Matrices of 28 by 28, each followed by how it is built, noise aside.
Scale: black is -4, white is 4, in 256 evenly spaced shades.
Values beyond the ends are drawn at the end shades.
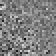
lower triangular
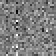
uneven columns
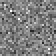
diagonal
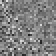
lower triangular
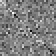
diagonal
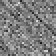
Toeplitz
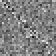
banded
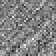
Hankel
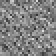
Toeplitz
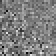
lower triangular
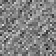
Hankel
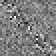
banded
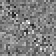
banded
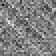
Toeplitz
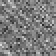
Toeplitz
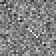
diagonal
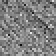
Toeplitz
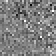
upper triangular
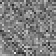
Toeplitz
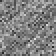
Hankel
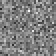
noise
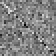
diagonal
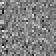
uneven columns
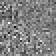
lower triangular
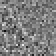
lower triangular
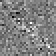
banded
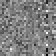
uneven columns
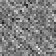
Toeplitz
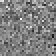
upper triangular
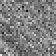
Toeplitz
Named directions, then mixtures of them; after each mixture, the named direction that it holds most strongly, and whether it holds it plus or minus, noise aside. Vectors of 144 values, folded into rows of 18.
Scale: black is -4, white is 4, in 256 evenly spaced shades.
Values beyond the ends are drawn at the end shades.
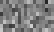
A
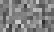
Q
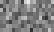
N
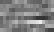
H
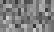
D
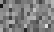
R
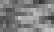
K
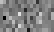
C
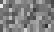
R, minus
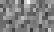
N, plus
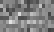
N, minus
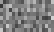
N, plus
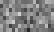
C, plus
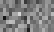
C, plus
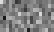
C, plus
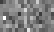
C, minus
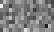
R, minus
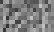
Q, minus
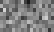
N, minus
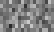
A, plus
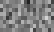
N, minus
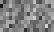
R, plus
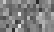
C, plus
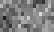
K, plus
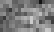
K, plus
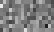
R, minus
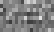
N, plus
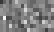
C, minus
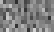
D, plus
